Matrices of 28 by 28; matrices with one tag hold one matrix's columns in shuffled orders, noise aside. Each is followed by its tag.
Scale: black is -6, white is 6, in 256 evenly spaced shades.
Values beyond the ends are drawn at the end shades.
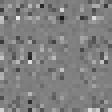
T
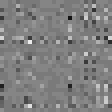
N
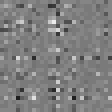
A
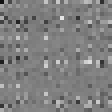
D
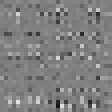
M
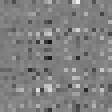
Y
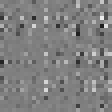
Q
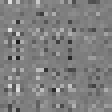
Y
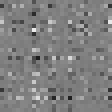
A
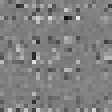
T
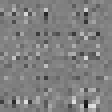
M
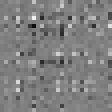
Q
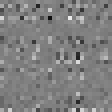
T
